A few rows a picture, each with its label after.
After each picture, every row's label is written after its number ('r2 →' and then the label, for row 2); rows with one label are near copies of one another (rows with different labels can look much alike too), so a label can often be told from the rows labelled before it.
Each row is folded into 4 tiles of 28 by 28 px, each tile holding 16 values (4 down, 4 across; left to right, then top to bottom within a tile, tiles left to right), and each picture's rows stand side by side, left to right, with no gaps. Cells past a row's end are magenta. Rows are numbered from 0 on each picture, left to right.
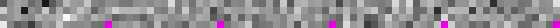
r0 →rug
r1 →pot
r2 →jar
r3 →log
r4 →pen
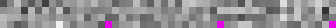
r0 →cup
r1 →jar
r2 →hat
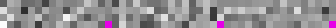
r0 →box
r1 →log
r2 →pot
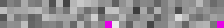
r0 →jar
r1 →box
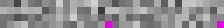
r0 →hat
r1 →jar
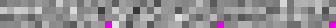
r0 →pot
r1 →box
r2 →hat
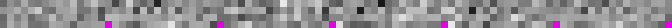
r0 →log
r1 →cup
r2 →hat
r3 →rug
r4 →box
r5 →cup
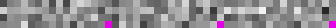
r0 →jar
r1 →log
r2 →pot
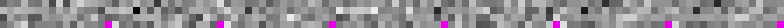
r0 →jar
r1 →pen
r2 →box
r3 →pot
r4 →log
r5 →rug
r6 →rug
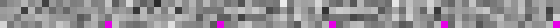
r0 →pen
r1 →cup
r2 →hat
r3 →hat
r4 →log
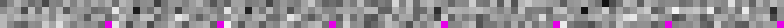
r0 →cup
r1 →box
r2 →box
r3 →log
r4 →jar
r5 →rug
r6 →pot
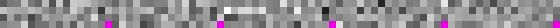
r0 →jar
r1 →log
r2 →pot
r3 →pen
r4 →cup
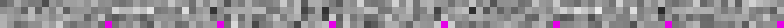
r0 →cup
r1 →pot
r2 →log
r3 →log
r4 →pen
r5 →pot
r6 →jar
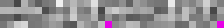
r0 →hat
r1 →hat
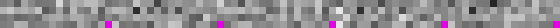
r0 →hat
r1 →pen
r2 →hat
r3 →box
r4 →rug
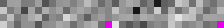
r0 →box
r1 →rug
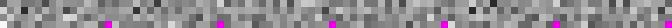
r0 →box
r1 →pen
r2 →jar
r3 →jar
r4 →pen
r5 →jar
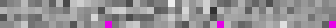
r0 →jar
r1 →hat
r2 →cup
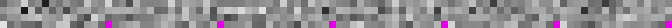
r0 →pen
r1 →hat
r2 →pot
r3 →hat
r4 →pen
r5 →rug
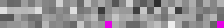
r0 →pot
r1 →cup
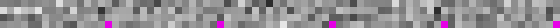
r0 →pot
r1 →cup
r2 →cup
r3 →hat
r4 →log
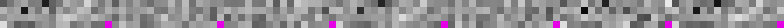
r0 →rug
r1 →log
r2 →jar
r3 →rug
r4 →log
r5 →pen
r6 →rug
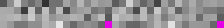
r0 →cup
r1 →cup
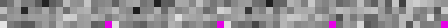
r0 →rug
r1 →rug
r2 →rug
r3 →jar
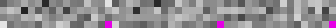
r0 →pen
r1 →rug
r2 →hat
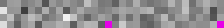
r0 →box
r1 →log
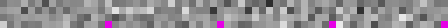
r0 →pen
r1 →pot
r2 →cup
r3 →box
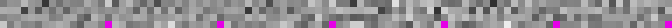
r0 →pen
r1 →cup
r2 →pen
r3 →hat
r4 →cup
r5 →jar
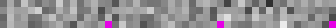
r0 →log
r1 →log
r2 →cup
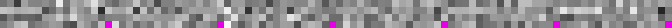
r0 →hat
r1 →pen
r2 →box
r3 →log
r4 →jar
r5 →pot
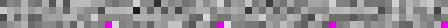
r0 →jar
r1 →pen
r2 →pen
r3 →hat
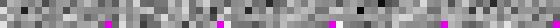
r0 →box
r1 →log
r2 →rug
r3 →rug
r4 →cup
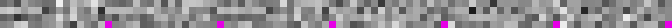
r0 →hat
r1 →jar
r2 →hat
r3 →cup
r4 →pen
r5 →box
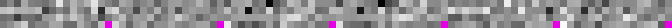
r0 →hat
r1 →box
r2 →rug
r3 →rug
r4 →pot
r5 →box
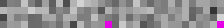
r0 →jar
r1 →log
